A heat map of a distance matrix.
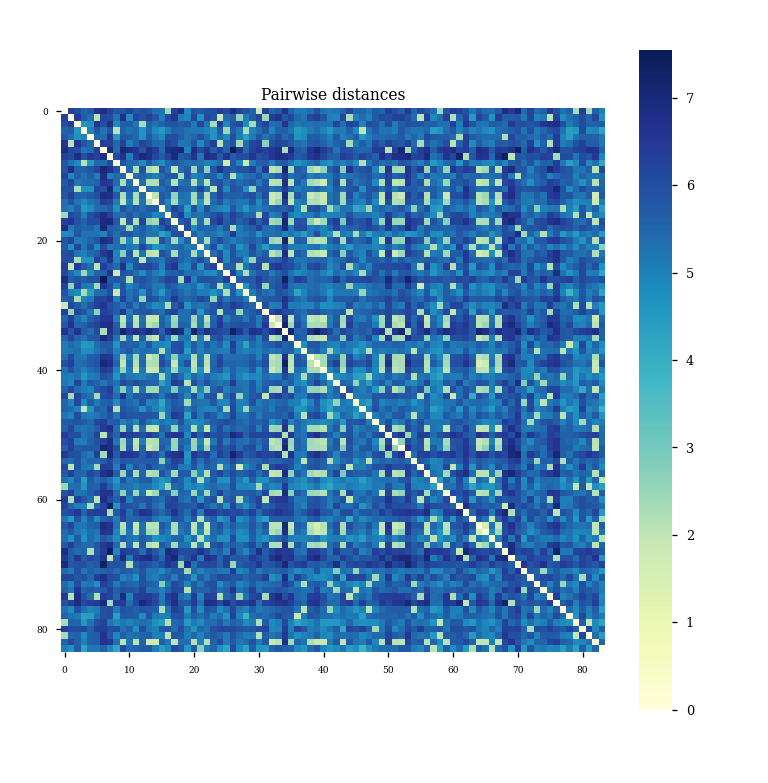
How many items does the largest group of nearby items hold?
23
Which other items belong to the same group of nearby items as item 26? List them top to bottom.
10, 18, 70
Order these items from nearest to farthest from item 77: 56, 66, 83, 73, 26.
73, 83, 66, 56, 26
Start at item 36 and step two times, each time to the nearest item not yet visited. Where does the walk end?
28
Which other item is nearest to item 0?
30
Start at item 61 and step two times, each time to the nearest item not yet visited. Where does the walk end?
4
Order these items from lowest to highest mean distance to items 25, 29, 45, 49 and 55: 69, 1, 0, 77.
1, 77, 0, 69
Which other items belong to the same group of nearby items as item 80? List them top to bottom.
48, 72
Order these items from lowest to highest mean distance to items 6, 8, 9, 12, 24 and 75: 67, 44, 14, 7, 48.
44, 14, 67, 48, 7
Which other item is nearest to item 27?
55
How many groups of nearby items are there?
14
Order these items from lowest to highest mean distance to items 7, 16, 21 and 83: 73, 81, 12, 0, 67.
81, 0, 73, 67, 12
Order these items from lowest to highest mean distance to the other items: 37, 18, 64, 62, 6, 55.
64, 37, 55, 18, 62, 6
